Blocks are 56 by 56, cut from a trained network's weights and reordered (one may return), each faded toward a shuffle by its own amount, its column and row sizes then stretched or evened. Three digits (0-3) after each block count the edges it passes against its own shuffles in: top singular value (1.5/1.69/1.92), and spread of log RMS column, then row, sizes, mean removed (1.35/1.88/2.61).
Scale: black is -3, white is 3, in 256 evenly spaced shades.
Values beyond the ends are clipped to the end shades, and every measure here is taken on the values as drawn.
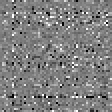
2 2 3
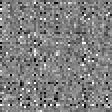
1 2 2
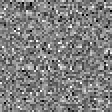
3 0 0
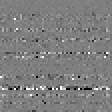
3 0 3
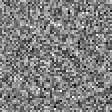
2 0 0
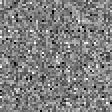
0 0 1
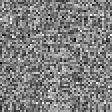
2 0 0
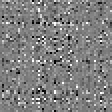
3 3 1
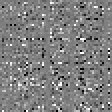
1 3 2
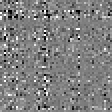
0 3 3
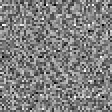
2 0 1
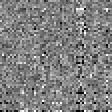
3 2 2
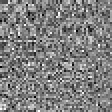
3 1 0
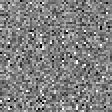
2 1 0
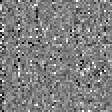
0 2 1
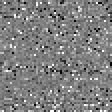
0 0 2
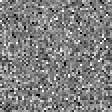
2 0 0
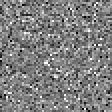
1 0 0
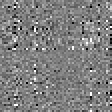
2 2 2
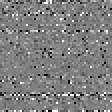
2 0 3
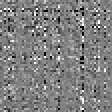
2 3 2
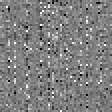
0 3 0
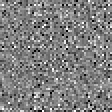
2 1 1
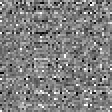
3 1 2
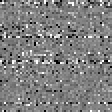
2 1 3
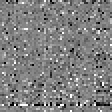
2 1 2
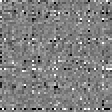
2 2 2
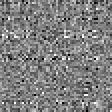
2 1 2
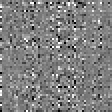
1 3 2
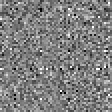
0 2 1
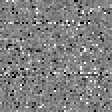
0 0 2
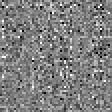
0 2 1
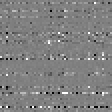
2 1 3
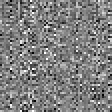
3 3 0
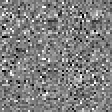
3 2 1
